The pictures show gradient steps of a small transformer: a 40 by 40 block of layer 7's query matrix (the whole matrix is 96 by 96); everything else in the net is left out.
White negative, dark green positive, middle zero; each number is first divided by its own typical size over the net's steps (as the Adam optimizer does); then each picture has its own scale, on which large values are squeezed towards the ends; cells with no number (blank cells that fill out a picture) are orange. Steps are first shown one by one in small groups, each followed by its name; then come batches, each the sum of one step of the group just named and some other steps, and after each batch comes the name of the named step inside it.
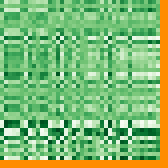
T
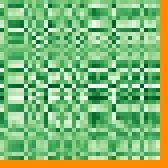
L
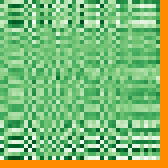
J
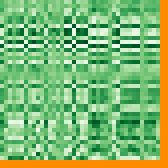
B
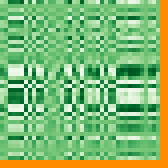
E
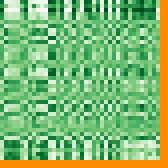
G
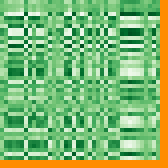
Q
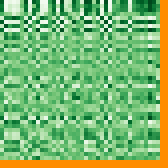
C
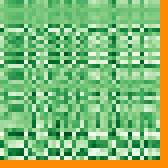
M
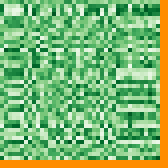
M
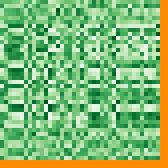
M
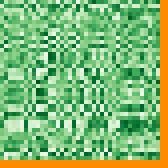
E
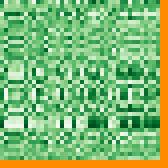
E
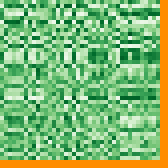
Q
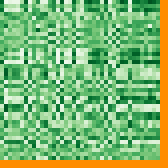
C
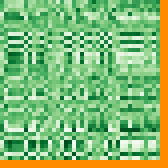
Q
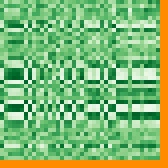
M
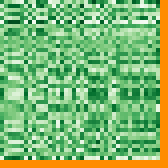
J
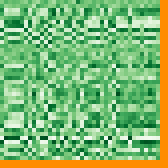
M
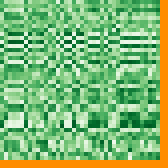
B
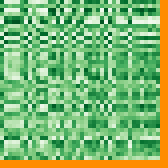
G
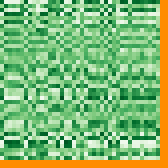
G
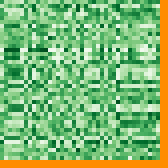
B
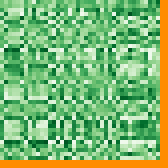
Q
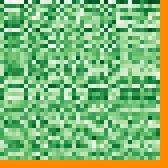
C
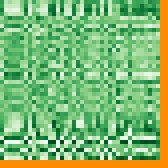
T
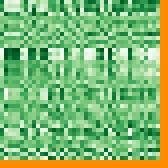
T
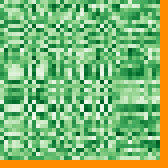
E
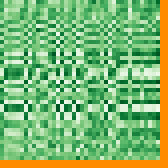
T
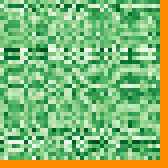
J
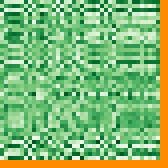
J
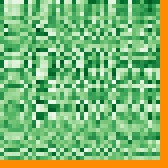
C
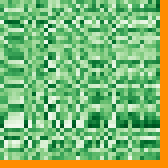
L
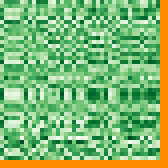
B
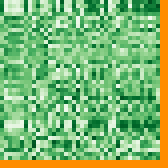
C
